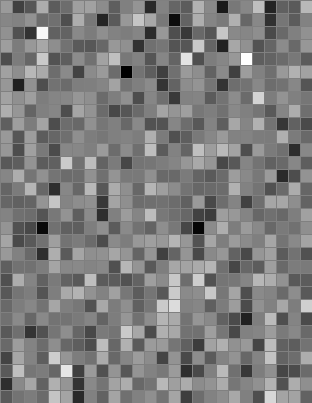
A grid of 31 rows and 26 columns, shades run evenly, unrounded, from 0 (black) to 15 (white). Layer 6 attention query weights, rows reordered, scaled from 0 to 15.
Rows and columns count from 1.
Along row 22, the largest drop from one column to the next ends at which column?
18
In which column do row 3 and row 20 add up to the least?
3
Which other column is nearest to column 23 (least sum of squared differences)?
5
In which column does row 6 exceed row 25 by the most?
21
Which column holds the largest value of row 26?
11
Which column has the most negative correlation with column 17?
19
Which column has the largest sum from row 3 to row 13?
4
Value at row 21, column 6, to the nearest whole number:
8
